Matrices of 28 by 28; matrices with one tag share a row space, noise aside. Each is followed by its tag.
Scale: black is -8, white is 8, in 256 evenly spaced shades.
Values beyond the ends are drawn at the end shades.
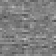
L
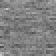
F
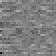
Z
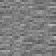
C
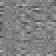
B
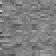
Z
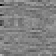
F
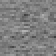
L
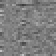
B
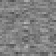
L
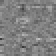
B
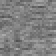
C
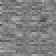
Z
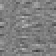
B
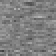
C
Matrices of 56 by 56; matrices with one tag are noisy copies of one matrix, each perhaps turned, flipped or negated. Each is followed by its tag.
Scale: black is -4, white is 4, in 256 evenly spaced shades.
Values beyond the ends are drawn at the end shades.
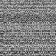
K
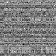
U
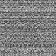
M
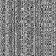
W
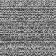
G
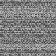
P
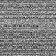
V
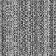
P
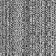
K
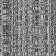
U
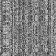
U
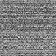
V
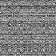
W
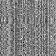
G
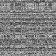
U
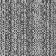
K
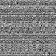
W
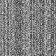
K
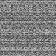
W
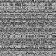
U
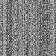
P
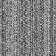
P
